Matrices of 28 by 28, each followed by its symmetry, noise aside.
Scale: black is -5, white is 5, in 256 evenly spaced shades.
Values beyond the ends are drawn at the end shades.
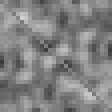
same after a half turn.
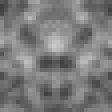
mirrored left to right.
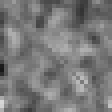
no symmetry.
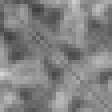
symmetric.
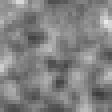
no symmetry.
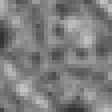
symmetric across the other diagonal.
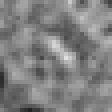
symmetric across the other diagonal.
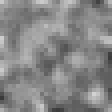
symmetric.
